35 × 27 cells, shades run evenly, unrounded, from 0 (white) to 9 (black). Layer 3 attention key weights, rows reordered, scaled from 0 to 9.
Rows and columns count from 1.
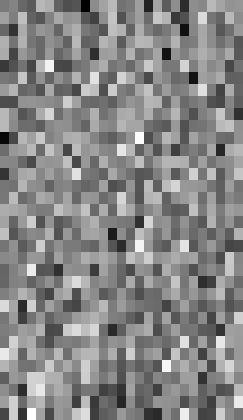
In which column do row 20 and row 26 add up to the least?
1
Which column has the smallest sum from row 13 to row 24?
17
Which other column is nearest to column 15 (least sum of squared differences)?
7
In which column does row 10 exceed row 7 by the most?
3
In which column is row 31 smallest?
19
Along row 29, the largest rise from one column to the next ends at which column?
22
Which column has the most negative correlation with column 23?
4
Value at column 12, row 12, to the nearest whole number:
5
